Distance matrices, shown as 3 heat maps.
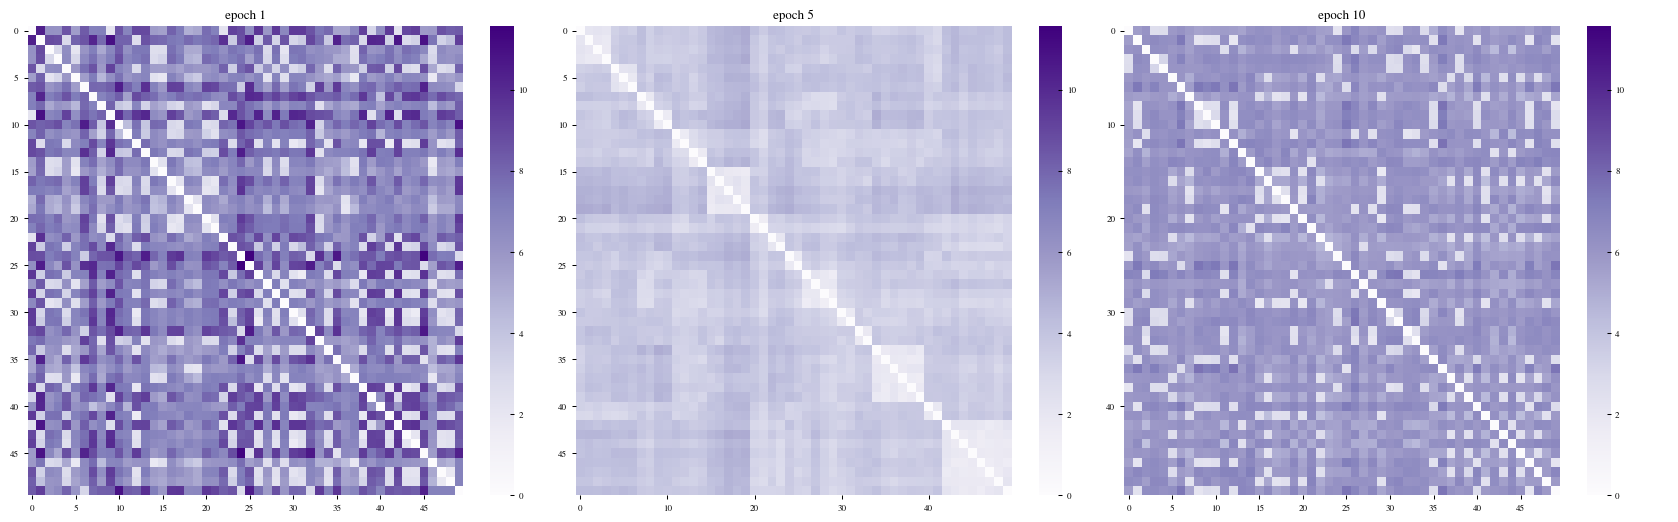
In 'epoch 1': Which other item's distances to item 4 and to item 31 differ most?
26
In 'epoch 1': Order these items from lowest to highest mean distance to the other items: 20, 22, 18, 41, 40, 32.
18, 41, 20, 22, 40, 32
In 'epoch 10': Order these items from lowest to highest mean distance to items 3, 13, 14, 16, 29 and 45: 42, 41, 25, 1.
41, 42, 25, 1
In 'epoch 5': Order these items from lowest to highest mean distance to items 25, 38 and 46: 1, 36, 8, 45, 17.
45, 36, 8, 1, 17
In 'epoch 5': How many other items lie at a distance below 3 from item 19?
4
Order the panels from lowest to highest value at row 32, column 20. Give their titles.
epoch 5, epoch 10, epoch 1
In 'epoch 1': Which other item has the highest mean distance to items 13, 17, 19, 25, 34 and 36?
24
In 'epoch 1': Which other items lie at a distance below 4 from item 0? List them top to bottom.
9, 22, 39, 42
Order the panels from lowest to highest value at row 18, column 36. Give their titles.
epoch 1, epoch 5, epoch 10
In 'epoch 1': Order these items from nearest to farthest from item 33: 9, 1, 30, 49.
30, 1, 9, 49
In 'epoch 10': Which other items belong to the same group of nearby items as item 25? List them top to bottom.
6, 36
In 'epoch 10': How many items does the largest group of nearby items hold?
9
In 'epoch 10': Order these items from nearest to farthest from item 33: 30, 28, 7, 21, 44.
28, 44, 21, 7, 30
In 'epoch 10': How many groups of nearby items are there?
9
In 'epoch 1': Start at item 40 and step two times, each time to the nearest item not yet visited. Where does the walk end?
11
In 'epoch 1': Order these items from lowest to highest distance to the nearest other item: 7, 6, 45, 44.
44, 45, 6, 7
